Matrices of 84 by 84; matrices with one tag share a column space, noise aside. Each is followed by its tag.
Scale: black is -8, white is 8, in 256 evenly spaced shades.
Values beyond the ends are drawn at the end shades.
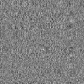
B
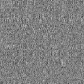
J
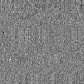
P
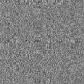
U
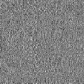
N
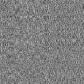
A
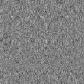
A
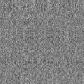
P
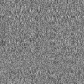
A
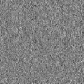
N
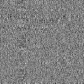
J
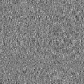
A
